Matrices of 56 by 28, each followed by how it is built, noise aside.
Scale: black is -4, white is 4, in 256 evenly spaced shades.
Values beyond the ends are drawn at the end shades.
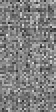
blocks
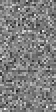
noise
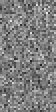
noise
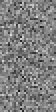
repeating rows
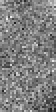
smooth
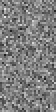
noise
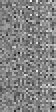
repeating rows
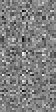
low rank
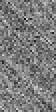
Toeplitz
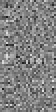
low rank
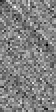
Toeplitz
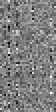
uneven columns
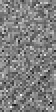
Hankel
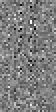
uneven columns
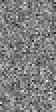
noise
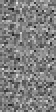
repeating rows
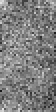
smooth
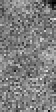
smooth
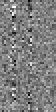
uneven columns
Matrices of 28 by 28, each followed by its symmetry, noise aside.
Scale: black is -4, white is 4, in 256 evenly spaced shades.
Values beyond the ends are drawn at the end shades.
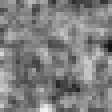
antisymmetric.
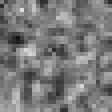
no symmetry.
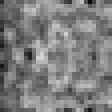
mirrored top to bottom.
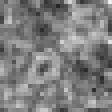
symmetric across the other diagonal.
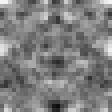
mirrored left to right.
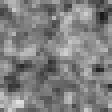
antisymmetric.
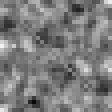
same after a half turn.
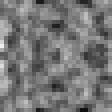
mirrored top to bottom.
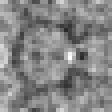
mirrored top to bottom.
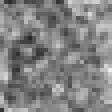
no symmetry.
